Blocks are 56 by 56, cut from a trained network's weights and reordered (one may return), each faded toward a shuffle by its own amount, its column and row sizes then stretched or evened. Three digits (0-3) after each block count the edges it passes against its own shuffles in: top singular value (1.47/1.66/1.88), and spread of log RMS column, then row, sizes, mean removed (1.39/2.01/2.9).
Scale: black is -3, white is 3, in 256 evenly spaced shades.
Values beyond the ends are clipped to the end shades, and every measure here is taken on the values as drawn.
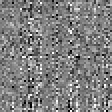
2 3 1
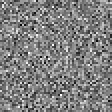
2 0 0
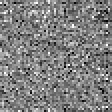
2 1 1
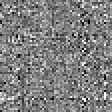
0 2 1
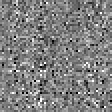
0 2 2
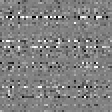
2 2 3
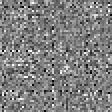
1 2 2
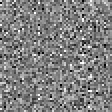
0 2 0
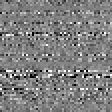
0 0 3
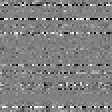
3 0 3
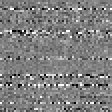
3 0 3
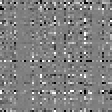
1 3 3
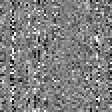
1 3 0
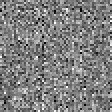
0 2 0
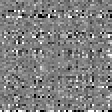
3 2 3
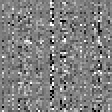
0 3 1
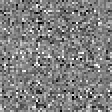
0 2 2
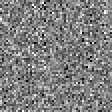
0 1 0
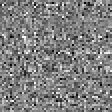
2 1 2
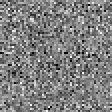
1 1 1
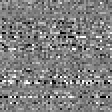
1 0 3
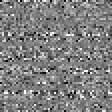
1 0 3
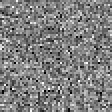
1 0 1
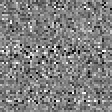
2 1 2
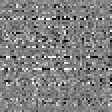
0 1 3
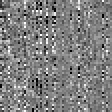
3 3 0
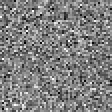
0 0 0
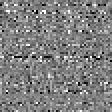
0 0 3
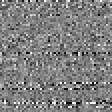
3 0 3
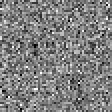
2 1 0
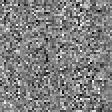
1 2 0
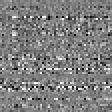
2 0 3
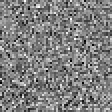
0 1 0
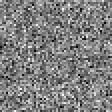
0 0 0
